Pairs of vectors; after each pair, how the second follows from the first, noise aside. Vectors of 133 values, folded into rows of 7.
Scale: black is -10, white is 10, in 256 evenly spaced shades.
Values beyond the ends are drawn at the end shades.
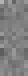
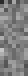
negated, scaled up.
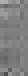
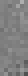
reversed, negated, partly zeroed.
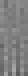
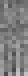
negated, scaled up.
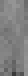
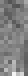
negated, scaled up.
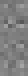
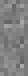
sign-scrambled.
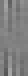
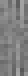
reversed, negated.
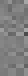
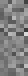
negated, scaled up.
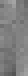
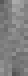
reversed, negated.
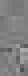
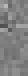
reversed, negated.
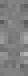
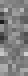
reversed, negated, scaled up.
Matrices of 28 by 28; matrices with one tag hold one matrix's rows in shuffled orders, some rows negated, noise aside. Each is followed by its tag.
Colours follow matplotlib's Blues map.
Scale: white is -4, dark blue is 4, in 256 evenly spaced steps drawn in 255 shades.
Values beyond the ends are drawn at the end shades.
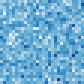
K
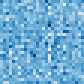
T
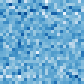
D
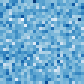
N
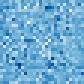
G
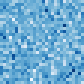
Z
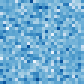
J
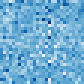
T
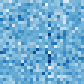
T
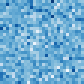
J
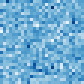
J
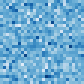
G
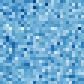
N
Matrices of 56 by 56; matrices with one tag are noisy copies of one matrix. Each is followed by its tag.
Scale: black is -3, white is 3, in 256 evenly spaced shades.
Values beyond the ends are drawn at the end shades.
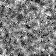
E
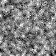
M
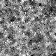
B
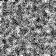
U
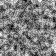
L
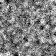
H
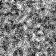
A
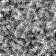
M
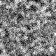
E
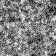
B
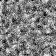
U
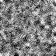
H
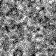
A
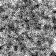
L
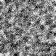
H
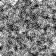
L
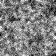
B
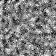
U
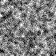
M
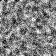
U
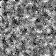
U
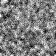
M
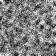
H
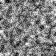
H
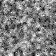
A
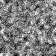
H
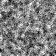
M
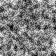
L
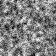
A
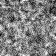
B
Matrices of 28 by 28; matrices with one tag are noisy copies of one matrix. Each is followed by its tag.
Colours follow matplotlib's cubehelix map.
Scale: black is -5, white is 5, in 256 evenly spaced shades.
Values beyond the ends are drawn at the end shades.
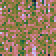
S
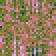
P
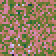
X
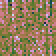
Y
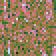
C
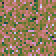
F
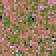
F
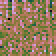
Y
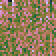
Y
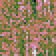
S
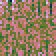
Y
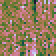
S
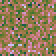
X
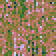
P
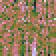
S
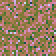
F
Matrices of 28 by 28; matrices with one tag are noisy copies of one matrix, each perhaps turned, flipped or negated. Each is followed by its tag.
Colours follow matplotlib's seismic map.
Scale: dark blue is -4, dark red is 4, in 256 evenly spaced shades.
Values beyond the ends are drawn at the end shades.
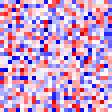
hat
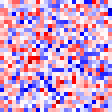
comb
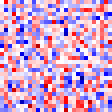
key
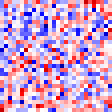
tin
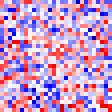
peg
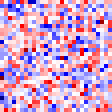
comb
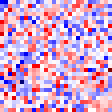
key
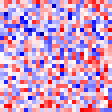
tin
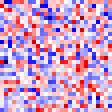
tin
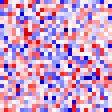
hat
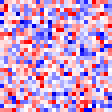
comb
